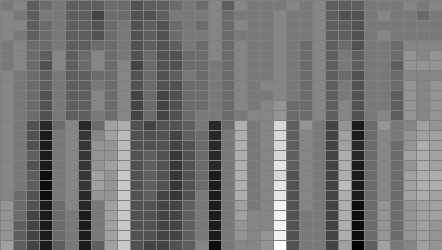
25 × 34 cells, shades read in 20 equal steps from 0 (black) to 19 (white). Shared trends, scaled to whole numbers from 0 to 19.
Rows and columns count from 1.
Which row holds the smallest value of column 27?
2
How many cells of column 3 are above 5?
21
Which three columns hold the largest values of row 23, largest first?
22, 10, 27
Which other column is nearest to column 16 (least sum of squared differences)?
18
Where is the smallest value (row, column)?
25, 28
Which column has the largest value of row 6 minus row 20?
17
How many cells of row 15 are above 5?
28
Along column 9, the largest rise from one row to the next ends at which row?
13
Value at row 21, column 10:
15
